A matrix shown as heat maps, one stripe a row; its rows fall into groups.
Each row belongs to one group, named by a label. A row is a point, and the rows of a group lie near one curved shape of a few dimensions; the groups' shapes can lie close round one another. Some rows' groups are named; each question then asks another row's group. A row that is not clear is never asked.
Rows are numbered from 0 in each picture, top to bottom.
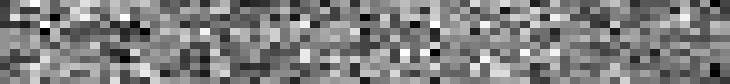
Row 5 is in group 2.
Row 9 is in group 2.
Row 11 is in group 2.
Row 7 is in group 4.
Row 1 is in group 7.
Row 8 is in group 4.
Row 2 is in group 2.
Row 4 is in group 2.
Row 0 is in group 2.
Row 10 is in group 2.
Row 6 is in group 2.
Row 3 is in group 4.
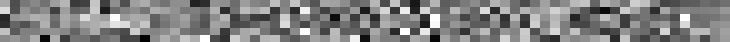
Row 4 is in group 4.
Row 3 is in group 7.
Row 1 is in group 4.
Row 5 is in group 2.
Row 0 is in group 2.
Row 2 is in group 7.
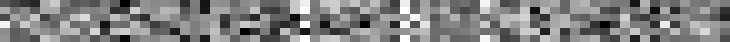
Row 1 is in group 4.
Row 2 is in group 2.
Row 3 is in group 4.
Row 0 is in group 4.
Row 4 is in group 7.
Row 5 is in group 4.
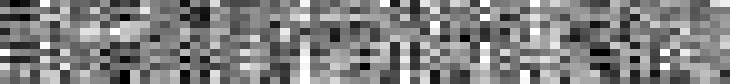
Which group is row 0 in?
4
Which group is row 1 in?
2
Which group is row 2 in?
4
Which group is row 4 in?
7
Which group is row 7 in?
4
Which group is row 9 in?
4
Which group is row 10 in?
4
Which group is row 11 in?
4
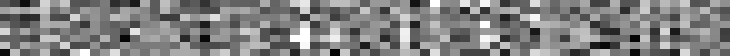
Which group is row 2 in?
7
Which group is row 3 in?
4
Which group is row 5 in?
4
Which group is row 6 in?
4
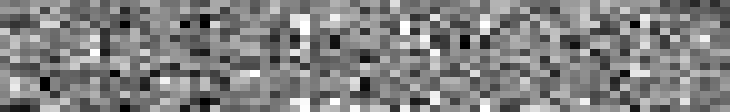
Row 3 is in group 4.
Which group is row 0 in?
2
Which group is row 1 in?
2
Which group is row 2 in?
4
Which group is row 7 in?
2
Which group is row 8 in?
2
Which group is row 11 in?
2
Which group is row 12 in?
2
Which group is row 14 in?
4
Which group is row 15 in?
4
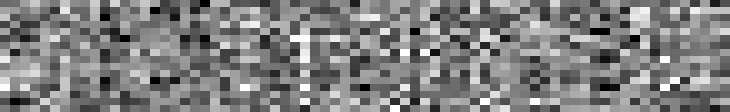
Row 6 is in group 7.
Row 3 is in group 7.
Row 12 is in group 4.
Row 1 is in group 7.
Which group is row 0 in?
2
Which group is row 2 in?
7
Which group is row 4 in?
4
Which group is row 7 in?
4
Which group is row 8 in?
4
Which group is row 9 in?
2
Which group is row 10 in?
7
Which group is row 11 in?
7
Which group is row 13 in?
2
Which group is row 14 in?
4
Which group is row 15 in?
2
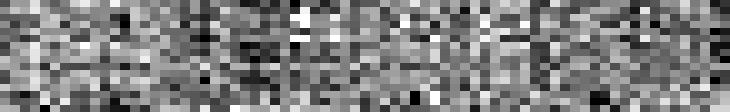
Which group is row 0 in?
2
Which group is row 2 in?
4
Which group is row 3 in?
4
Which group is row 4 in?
2
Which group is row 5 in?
4
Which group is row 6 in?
2
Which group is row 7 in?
2
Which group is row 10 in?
2
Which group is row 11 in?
2
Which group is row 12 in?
7
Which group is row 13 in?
4
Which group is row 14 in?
4
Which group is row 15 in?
2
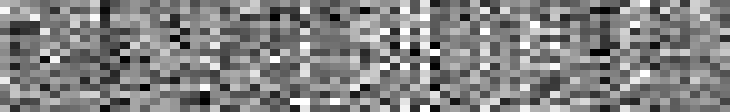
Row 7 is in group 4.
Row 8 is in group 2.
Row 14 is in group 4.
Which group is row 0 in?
7
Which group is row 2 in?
7
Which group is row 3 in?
7
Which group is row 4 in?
4
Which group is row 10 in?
7
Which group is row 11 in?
7
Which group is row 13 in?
2
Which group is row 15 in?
4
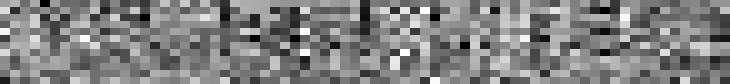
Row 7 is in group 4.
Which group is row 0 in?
2
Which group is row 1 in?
4
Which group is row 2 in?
2
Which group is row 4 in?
4
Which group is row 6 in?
7
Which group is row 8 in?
2
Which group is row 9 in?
2
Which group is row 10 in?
2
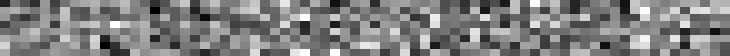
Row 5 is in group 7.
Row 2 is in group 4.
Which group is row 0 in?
7
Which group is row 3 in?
7
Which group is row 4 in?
2
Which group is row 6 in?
7
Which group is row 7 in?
4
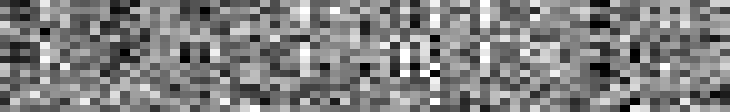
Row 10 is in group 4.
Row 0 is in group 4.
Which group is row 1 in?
4
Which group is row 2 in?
4
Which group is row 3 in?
4
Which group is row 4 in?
2
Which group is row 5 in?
2
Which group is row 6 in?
4
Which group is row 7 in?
4
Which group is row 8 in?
4
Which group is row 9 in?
4
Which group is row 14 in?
7
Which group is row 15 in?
7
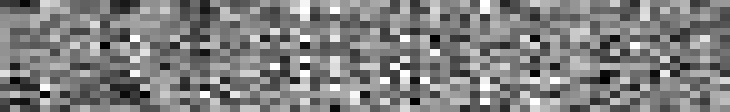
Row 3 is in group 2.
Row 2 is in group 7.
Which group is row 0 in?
4
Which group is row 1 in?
4
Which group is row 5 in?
4
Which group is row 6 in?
7
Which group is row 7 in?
2
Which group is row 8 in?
4
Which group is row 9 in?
2
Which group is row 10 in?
4
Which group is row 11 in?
4
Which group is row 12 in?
4
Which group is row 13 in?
2
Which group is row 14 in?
4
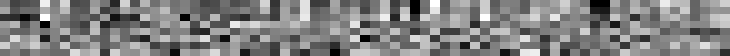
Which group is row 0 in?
4
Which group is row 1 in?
4
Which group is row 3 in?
2
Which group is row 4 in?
2
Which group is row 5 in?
2
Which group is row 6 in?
7
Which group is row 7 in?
7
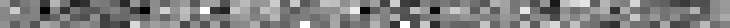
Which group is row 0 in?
2
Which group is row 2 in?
2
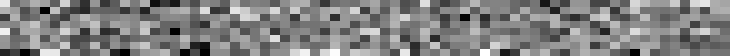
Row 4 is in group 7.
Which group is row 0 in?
7
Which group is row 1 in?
2
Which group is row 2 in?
7
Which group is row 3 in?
2
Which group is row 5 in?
2
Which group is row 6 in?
2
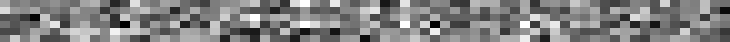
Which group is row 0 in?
4
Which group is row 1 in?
7
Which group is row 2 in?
7
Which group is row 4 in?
7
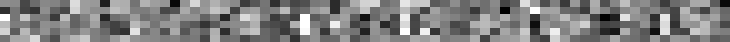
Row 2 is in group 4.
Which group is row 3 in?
4
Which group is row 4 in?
4
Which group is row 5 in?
2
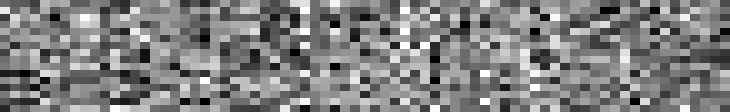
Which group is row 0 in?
4
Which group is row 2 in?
2
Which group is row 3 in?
7
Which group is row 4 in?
4
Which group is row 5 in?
2
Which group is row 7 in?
2
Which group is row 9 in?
7
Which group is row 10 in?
4
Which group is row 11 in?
2
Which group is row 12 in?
7
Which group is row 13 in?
2
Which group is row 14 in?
4
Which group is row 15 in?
7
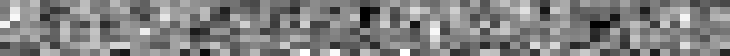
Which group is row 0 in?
2
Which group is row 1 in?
2
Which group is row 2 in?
2
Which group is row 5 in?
2
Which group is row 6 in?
7
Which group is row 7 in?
4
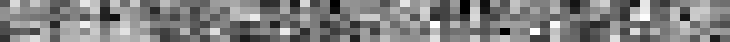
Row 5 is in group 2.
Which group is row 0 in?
7
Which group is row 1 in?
7
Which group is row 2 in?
7
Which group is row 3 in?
2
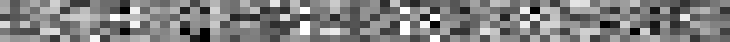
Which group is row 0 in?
2
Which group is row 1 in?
4
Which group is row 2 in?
7
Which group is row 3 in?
4
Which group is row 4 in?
4
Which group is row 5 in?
2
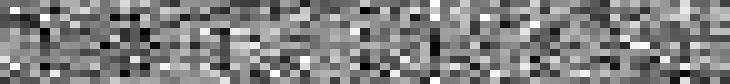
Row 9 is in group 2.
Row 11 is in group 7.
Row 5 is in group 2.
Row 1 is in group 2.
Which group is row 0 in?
7
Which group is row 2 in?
4
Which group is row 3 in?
7
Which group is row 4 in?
2
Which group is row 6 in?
7
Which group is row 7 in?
2
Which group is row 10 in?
2
